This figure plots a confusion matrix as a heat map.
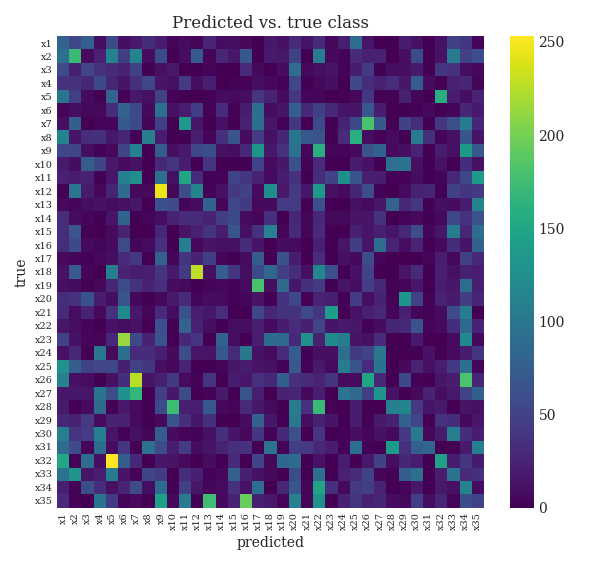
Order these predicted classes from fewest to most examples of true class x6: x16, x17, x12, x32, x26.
x32, x16, x12, x26, x17
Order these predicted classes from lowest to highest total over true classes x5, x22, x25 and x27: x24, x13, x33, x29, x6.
x13, x29, x33, x6, x24
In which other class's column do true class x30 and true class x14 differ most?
x4
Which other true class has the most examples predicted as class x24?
x11
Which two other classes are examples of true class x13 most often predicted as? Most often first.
x35, x28
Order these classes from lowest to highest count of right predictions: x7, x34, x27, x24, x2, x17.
x7, x17, x24, x34, x27, x2
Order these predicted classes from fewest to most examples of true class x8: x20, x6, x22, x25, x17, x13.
x13, x6, x17, x22, x20, x25
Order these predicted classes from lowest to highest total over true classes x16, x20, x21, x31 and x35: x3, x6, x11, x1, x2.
x3, x2, x1, x6, x11
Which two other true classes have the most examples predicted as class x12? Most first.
x18, x2
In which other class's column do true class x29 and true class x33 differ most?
x2
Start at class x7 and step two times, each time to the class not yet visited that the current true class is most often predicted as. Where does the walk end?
x34
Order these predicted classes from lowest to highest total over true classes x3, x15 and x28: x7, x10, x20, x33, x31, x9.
x31, x7, x9, x33, x10, x20
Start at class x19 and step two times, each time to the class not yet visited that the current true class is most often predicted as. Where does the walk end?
x9
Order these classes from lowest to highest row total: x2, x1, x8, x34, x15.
x1, x15, x34, x8, x2
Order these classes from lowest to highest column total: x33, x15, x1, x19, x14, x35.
x14, x15, x19, x33, x35, x1
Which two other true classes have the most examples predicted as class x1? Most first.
x32, x25
